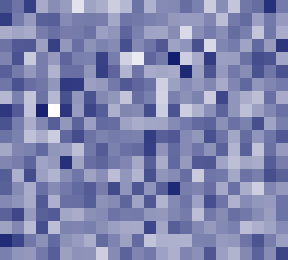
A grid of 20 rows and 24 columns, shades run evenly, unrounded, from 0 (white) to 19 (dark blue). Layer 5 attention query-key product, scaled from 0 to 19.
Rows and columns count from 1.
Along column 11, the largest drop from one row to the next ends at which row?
5
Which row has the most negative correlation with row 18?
19
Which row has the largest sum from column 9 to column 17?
15
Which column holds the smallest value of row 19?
13
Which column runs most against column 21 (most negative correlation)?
8
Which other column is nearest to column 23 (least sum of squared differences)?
21
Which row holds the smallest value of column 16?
3
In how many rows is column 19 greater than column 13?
7
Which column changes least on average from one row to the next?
23
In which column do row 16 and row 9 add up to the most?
4
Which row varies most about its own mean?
9
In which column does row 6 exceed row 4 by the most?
18
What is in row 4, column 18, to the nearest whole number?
3
